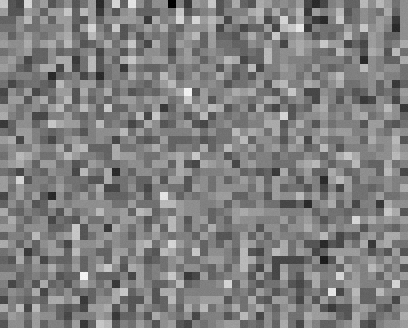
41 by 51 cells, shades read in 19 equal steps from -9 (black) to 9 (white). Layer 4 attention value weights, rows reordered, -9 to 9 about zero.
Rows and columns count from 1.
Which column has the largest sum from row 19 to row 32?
49
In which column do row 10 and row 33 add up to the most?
43
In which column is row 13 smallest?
46
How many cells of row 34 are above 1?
12
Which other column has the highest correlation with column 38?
37
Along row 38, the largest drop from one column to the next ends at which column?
11
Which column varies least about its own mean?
28
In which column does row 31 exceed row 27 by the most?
22
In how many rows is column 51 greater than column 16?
18
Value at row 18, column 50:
4
